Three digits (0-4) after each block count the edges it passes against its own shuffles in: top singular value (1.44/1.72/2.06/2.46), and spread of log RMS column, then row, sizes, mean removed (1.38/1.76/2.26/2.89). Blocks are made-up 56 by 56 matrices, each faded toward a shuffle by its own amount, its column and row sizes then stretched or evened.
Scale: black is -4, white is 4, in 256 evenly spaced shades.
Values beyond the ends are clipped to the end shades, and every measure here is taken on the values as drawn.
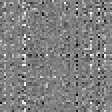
3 4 2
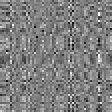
4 4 0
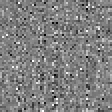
2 3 0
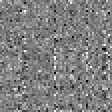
3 3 1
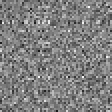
3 1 2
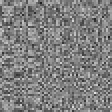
3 1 0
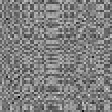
4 1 0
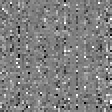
1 4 1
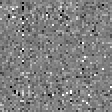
1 1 2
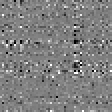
3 2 4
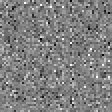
1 2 0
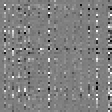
2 4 2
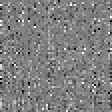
2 3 1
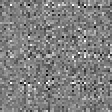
2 3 2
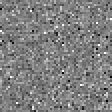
0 1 0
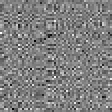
4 1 2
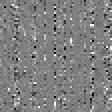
1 4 0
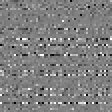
4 0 4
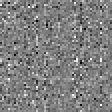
1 3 1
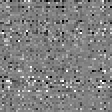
1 2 4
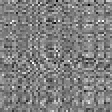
4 1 3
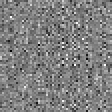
3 3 0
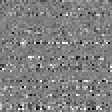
2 0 4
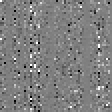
1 4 0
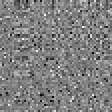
3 0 1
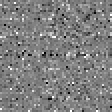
2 1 2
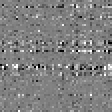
3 2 4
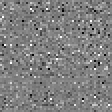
0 2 3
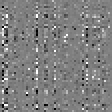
4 4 2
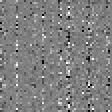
1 4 1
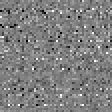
1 0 3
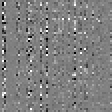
2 4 1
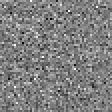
0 0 0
